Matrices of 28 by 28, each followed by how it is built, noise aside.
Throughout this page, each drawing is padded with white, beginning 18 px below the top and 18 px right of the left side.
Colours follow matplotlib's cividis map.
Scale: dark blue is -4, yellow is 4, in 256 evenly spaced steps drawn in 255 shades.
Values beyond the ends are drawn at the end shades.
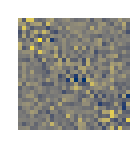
block diagonal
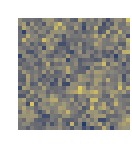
smooth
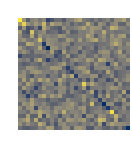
diagonal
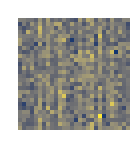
blocks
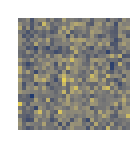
blocks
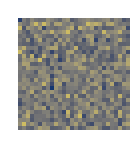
repeating columns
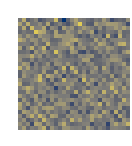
Toeplitz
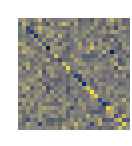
diagonal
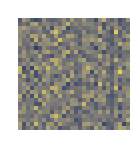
repeating rows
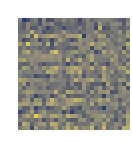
blocks
